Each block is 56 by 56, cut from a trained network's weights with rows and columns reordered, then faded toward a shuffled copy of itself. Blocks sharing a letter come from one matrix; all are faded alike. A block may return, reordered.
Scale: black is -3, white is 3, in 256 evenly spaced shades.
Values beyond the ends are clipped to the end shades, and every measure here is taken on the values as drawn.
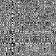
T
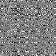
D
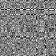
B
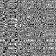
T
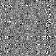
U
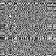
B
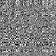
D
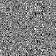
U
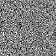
U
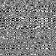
D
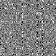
U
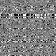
D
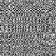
B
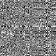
T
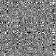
U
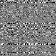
D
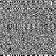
B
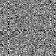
T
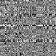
B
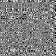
D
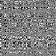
D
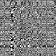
T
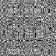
T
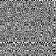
B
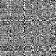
T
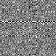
B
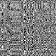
T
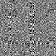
T
